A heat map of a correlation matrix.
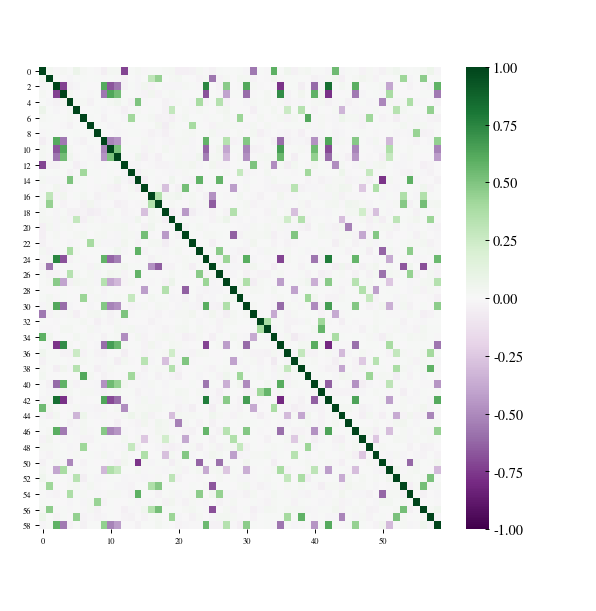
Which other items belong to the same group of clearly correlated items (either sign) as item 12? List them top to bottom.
0, 31, 34, 43
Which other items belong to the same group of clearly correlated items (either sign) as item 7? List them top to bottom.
22
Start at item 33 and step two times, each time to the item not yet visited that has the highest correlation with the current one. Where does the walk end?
32
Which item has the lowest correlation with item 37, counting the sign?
28
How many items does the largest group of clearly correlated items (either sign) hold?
14
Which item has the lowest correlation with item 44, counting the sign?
57
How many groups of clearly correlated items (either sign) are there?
11
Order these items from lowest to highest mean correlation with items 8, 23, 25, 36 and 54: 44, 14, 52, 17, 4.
17, 44, 52, 4, 14
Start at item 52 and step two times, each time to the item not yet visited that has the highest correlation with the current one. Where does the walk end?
38
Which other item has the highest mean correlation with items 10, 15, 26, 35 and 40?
3
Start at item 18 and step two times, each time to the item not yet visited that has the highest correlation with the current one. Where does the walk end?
47
